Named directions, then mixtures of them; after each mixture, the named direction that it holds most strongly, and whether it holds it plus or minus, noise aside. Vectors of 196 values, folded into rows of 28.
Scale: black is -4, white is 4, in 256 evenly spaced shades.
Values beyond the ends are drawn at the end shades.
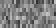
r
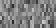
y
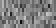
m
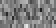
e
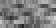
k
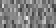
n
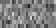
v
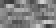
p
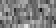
e, plus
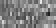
m, minus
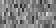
m, plus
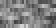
k, minus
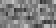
p, minus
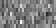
m, minus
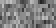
p, minus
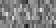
e, minus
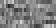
p, minus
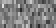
n, plus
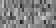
m, plus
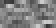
p, plus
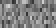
v, plus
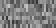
r, plus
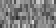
r, minus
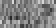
r, minus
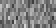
y, plus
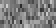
e, plus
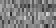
m, plus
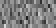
n, minus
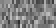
r, plus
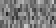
e, plus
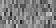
m, plus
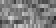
k, minus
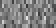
n, plus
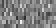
m, minus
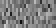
m, plus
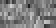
k, minus
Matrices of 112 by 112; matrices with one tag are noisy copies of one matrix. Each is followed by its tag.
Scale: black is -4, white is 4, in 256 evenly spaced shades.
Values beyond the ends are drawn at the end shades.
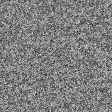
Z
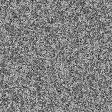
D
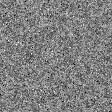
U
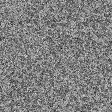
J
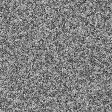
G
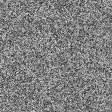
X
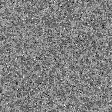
J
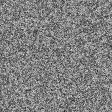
Z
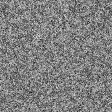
G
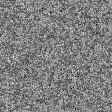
U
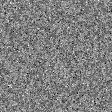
D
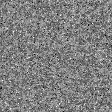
Z
